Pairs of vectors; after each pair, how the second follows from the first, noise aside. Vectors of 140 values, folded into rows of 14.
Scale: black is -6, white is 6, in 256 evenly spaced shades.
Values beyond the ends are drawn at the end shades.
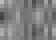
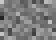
sign-scrambled.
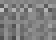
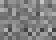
reversed, negated.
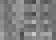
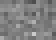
partly zeroed.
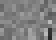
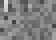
reversed, negated.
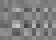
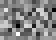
negated, scaled up.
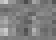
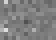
partly zeroed.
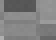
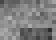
reversed.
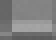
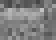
reversed.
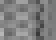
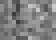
reversed.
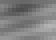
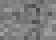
wrapped around, negated, partly zeroed.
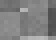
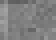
reversed, negated, shrunk.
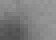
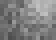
reversed, negated.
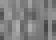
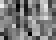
wrapped around, scaled up.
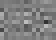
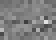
negated, partly zeroed.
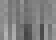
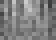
reversed, negated.
